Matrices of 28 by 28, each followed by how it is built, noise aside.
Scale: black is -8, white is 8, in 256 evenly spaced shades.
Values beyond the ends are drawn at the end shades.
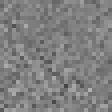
lower triangular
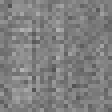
blocks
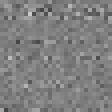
uneven rows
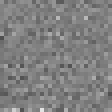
uneven rows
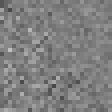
lower triangular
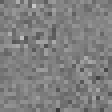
block diagonal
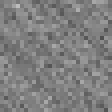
Toeplitz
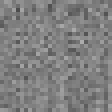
blocks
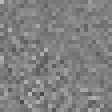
lower triangular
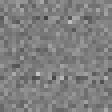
uneven rows
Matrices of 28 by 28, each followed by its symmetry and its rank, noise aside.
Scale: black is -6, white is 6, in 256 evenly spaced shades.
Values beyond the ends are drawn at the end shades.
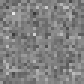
symmetric, rank five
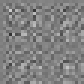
symmetric, rank three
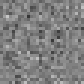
no symmetry, rank five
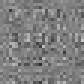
no symmetry, rank three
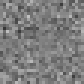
no symmetry, rank five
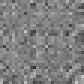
symmetric, rank three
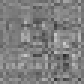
no symmetry, rank three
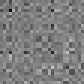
symmetric, rank four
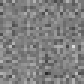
antisymmetric, rank four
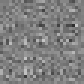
antisymmetric, rank four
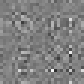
symmetric, rank three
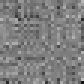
no symmetry, rank four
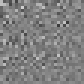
no symmetry, rank five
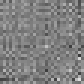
symmetric, rank three
